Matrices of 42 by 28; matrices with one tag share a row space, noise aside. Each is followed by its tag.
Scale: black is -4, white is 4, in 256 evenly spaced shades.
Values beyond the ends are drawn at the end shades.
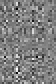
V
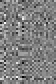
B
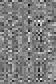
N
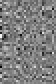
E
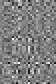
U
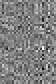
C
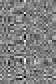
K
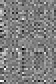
B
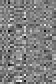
K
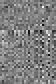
C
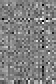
C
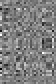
E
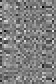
E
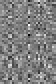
N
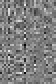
K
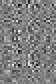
U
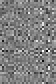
C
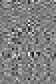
U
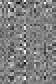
K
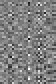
N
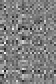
B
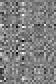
B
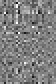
V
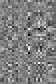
N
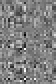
K
